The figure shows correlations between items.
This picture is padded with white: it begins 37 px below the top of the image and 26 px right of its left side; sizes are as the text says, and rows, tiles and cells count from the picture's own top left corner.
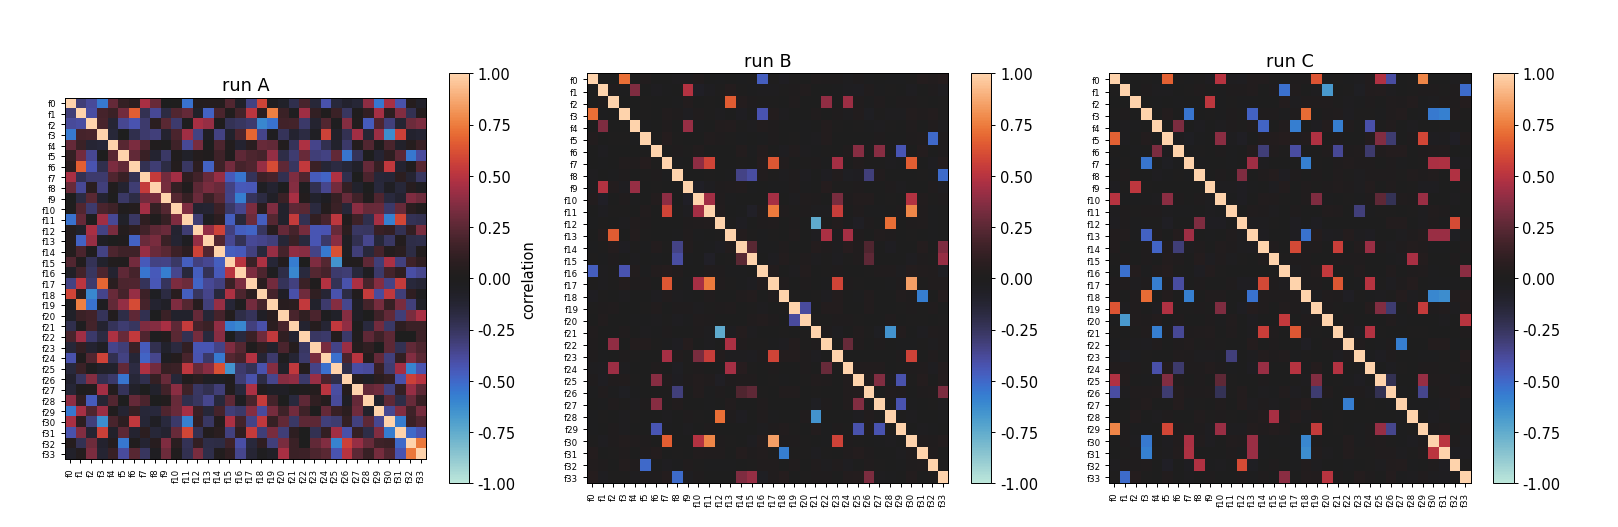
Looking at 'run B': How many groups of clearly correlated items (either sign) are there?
10
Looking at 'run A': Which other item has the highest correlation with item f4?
f22
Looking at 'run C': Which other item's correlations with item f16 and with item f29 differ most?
f0
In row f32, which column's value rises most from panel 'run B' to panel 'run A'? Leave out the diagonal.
f33
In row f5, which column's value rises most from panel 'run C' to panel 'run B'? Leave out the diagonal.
f26
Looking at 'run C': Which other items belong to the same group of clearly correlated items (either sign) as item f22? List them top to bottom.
f27
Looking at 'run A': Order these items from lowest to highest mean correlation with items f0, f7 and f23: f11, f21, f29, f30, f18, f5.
f29, f11, f5, f21, f30, f18
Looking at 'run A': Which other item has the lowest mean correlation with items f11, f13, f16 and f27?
f30
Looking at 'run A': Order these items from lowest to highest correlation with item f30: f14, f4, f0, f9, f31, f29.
f31, f29, f9, f14, f4, f0
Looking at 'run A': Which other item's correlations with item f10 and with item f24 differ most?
f7
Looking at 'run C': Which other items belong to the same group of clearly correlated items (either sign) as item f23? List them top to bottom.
f11
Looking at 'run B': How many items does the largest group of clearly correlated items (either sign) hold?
6
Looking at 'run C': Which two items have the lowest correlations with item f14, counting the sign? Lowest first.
f4, f6
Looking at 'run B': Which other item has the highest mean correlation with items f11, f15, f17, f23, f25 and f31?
f30
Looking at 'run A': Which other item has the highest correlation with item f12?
f14
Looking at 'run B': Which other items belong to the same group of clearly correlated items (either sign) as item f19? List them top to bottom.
f20
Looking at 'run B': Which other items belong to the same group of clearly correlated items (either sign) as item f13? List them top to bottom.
f2, f22, f24
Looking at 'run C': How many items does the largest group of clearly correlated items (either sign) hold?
7
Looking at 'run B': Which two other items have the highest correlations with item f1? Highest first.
f9, f4
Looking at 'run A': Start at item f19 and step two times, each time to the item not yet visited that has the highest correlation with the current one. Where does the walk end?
f6
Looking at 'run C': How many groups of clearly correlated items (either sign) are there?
9
